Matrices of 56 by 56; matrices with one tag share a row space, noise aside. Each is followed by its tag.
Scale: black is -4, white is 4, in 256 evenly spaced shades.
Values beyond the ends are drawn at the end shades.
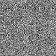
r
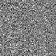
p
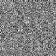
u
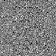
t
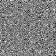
u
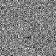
u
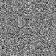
u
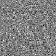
t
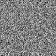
r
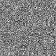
r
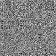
r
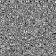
u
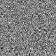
r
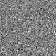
u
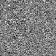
p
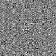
t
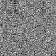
p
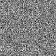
r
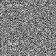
p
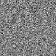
t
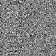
p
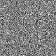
r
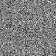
t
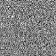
r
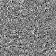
p
